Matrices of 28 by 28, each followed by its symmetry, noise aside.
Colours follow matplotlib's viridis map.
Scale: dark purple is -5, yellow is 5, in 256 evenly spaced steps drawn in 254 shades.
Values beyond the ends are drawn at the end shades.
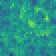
symmetric across the other diagonal.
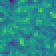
no symmetry.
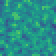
no symmetry.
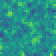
no symmetry.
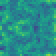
mirrored top to bottom.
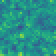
no symmetry.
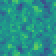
mirrored top to bottom.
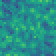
same after a half turn.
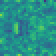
mirrored top to bottom.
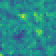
symmetric across the other diagonal.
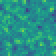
no symmetry.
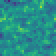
no symmetry.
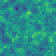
no symmetry.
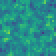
same after a half turn.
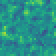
no symmetry.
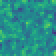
no symmetry.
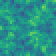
mirrored top to bottom.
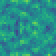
mirrored top to bottom.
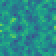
mirrored top to bottom.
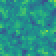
symmetric across the other diagonal.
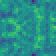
mirrored top to bottom.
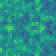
mirrored top to bottom.
